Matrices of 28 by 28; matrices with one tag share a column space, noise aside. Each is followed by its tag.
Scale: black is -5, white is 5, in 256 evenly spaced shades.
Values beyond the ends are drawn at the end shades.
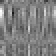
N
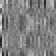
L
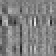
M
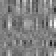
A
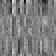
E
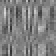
N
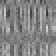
N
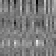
A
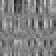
A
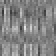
N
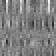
A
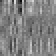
E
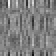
L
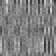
E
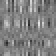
A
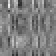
L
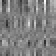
A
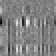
M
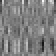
E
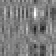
N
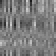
A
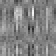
N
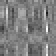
N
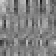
A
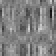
N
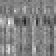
M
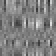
A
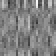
L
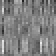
E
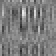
N
